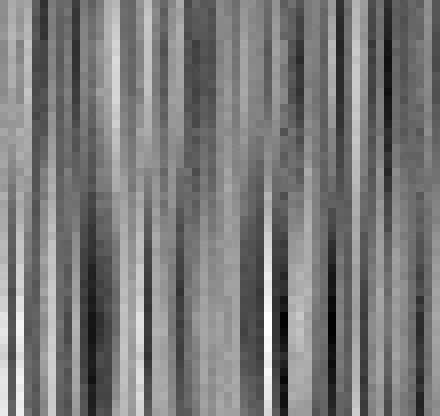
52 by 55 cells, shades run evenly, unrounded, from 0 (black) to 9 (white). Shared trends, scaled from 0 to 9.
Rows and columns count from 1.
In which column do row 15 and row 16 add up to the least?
49
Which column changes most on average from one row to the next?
36
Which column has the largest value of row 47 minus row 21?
34
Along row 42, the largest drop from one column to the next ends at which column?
35
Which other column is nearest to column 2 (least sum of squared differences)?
14
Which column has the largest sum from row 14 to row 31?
45
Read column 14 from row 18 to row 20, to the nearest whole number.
5 5 5
